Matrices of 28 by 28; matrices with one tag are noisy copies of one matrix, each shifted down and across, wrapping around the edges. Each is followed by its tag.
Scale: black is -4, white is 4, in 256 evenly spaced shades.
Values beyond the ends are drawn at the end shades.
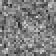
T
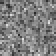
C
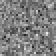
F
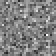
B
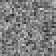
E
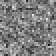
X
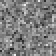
E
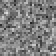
B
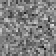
F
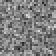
X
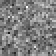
T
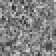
F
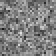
X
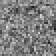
F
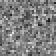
B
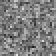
B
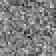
F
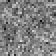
T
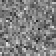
F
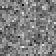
X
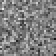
B
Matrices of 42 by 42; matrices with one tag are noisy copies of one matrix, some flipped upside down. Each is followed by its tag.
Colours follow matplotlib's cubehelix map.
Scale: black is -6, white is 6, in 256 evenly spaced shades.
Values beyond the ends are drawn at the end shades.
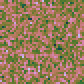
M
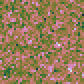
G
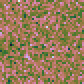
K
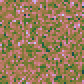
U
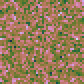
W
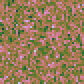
K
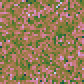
M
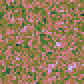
G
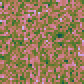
M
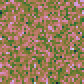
W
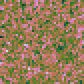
M
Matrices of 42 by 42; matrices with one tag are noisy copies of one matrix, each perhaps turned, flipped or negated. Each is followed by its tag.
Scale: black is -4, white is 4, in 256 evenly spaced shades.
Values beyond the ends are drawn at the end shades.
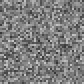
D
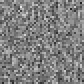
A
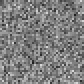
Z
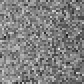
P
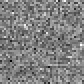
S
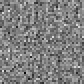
A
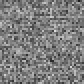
S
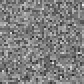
D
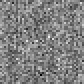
S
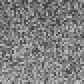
P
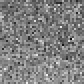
P
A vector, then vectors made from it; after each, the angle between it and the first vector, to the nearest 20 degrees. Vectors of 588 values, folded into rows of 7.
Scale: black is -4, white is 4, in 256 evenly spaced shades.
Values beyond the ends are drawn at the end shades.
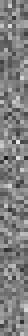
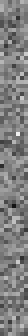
100 degrees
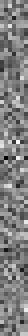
20 degrees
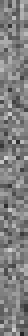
160 degrees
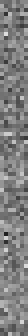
100 degrees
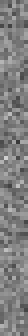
160 degrees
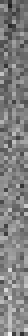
100 degrees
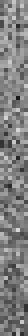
140 degrees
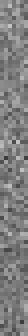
20 degrees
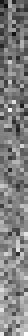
80 degrees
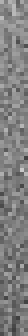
80 degrees
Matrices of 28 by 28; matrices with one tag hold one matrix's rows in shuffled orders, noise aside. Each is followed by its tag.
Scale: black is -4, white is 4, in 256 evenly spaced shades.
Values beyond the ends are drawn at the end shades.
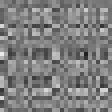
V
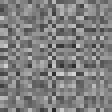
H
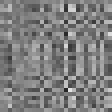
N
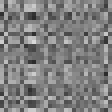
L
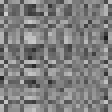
L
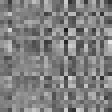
N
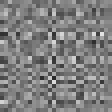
H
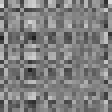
L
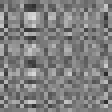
L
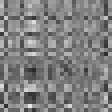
L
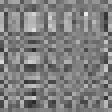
L
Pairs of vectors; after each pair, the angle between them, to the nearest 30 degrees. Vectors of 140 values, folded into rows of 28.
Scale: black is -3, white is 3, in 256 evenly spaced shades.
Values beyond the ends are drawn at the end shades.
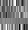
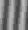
90 degrees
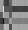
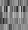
60 degrees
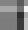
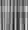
60 degrees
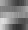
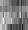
30 degrees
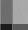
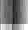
120 degrees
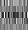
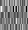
60 degrees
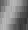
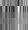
120 degrees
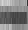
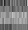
150 degrees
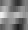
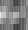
30 degrees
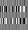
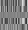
120 degrees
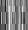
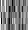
150 degrees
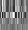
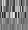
30 degrees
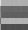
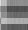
30 degrees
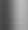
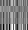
90 degrees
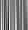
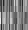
120 degrees
